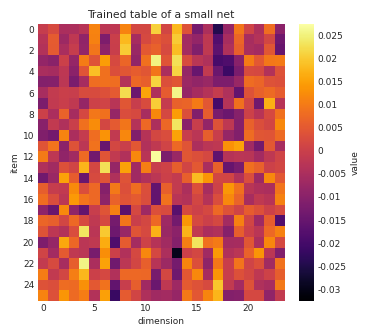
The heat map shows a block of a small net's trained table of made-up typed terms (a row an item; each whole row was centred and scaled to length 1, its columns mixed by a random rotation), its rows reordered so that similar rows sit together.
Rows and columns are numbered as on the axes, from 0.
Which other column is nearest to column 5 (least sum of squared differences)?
12
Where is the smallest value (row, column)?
21, 13
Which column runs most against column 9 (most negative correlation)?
8
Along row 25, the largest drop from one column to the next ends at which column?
7
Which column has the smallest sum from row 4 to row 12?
17
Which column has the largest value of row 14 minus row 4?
15
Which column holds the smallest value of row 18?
23
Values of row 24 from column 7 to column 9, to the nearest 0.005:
-0.015 0 0.005
